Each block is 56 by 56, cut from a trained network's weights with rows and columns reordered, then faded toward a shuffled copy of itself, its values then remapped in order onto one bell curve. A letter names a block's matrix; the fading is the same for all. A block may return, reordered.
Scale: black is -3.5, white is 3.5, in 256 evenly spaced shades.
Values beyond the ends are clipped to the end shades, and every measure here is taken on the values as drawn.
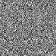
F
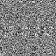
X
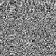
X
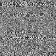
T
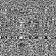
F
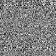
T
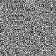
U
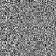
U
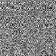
F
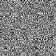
T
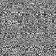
T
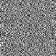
U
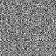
X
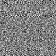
X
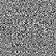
X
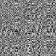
U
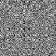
F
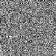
F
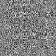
F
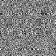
X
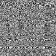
T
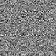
X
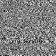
T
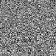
F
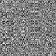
U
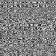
T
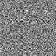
X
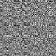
U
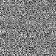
U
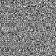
X
